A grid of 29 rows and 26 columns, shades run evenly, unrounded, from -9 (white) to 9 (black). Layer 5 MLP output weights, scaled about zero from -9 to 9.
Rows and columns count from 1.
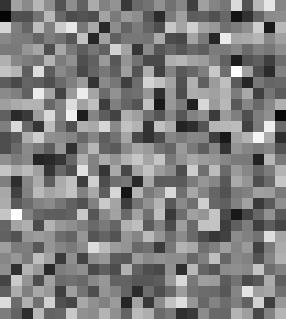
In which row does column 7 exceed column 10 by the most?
12
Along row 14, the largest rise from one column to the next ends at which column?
7
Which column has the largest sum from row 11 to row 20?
21
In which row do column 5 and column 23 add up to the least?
27
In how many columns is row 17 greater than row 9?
15
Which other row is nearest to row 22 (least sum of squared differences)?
14
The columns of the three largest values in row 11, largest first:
26, 8, 2
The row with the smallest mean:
3
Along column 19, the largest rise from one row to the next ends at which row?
22
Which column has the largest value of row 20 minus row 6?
16
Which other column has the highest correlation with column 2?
20
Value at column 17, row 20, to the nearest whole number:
1
